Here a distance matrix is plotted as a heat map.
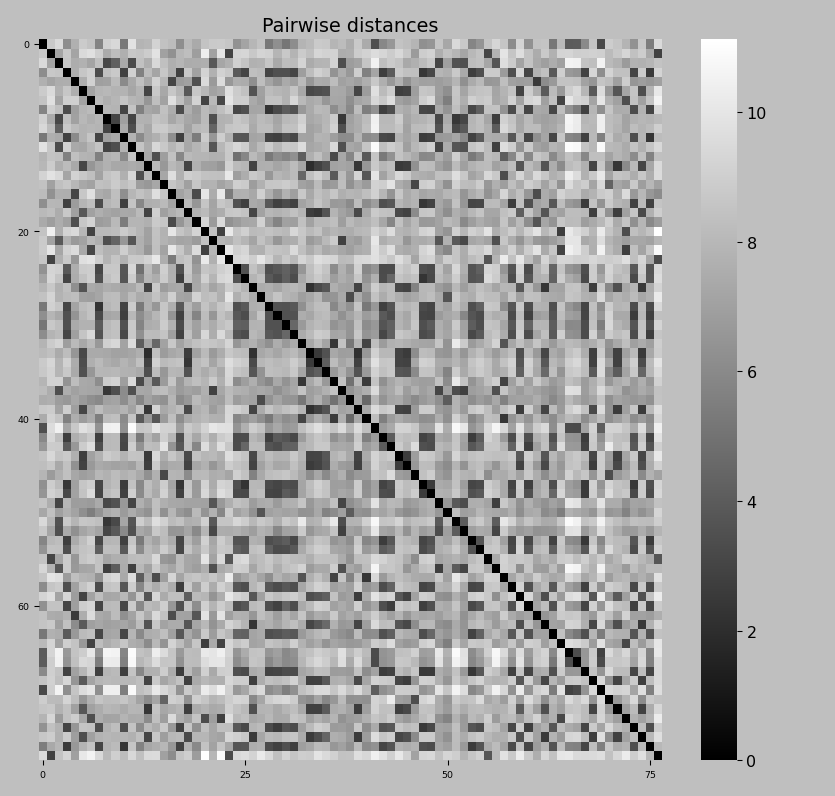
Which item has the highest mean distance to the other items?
76
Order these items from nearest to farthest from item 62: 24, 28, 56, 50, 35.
35, 50, 56, 28, 24
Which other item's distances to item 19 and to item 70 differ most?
16
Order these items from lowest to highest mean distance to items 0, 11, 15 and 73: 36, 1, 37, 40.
37, 40, 36, 1
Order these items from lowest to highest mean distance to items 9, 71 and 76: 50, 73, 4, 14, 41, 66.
4, 50, 73, 14, 66, 41
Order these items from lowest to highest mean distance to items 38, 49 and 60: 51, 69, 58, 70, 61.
58, 51, 61, 70, 69
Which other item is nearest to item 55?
1
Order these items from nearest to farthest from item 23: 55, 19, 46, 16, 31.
55, 16, 19, 46, 31
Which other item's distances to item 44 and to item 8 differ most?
51
